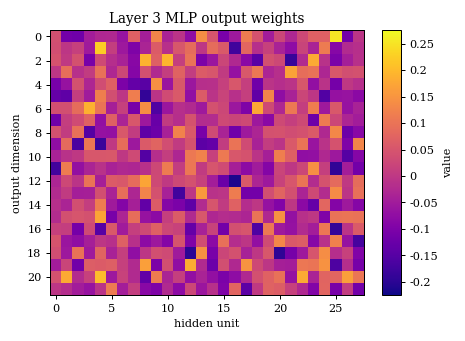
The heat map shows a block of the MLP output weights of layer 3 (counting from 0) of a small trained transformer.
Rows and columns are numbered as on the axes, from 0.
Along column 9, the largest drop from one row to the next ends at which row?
21
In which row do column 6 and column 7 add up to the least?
4
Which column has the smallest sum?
26
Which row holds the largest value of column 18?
6
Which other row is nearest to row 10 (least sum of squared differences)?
7
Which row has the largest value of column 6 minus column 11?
13
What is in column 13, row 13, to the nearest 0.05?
0.15
